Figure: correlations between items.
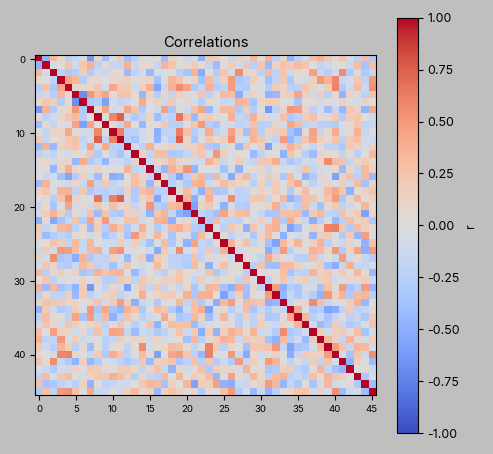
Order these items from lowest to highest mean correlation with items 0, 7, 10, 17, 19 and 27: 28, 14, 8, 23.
28, 14, 23, 8
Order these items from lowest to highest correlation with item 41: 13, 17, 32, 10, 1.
13, 10, 1, 17, 32
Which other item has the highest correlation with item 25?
21
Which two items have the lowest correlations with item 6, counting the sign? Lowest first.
5, 9
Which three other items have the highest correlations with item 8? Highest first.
11, 19, 10
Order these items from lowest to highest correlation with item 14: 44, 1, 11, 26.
11, 26, 1, 44
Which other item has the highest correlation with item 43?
26
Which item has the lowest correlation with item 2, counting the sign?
22
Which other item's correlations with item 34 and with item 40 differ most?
23
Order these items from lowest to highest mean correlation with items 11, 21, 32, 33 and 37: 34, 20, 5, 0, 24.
24, 34, 20, 5, 0
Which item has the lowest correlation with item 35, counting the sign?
10
